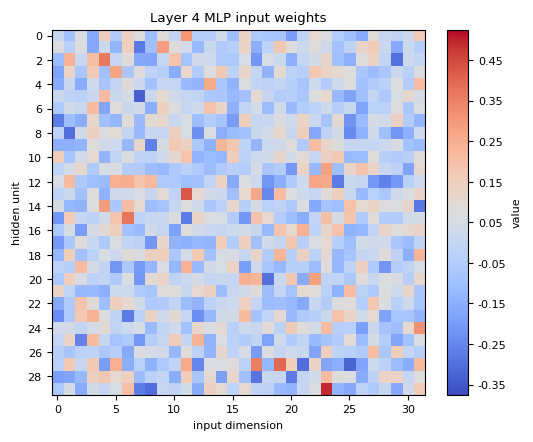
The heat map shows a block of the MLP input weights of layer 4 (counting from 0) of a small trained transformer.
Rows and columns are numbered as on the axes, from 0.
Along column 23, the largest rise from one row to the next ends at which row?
28
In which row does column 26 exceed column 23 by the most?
14
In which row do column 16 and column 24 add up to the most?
23
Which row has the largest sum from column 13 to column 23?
24
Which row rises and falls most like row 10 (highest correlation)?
8
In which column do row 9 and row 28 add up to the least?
17
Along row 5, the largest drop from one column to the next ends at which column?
7
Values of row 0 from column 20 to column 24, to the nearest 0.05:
-0.2 0 0.1 0.05 -0.05
